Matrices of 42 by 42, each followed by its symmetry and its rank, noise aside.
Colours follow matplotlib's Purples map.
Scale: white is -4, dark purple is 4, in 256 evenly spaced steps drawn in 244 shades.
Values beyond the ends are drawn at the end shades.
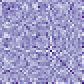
symmetric, rank six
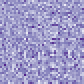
antisymmetric, rank eight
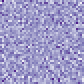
antisymmetric, rank twelve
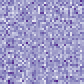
no symmetry, rank eight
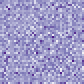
symmetric, rank six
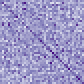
symmetric, rank twelve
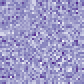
symmetric, rank eight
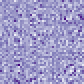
symmetric, rank eight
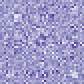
symmetric, rank six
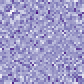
symmetric, rank eight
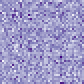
no symmetry, rank twelve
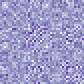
symmetric, rank six
